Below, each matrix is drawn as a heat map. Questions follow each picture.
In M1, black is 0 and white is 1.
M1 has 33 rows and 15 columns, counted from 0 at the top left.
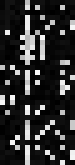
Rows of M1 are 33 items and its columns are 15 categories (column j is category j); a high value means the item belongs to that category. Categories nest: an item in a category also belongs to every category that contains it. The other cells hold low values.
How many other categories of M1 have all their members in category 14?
2
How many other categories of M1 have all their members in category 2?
1
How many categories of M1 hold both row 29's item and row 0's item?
1
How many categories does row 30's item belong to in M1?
3
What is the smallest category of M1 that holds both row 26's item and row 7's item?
8
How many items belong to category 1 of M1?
3
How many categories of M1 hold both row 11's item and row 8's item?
3
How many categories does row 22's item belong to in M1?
4
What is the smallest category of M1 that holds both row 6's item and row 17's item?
12
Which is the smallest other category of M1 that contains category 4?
6
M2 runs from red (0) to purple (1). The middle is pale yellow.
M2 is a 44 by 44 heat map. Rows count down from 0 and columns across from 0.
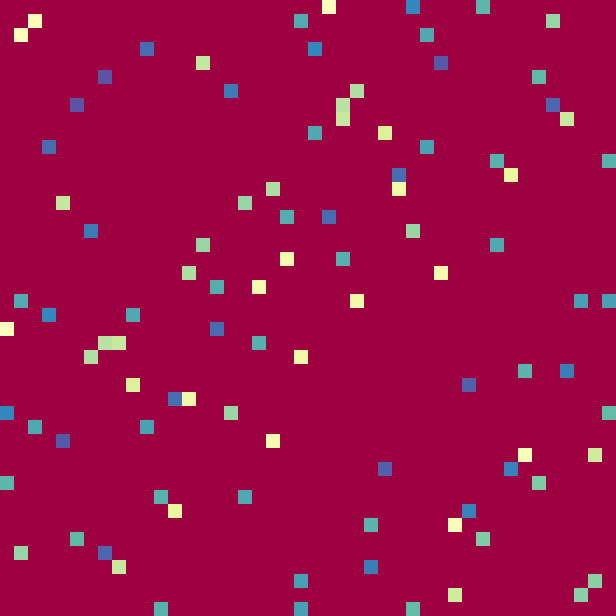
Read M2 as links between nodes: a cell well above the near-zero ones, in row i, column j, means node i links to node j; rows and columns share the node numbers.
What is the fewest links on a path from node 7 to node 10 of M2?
5
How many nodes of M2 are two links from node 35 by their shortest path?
2
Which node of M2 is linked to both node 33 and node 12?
node 36
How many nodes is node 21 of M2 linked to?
4
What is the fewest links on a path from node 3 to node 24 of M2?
7
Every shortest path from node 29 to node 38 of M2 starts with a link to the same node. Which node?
node 0
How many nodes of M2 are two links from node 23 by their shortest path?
3
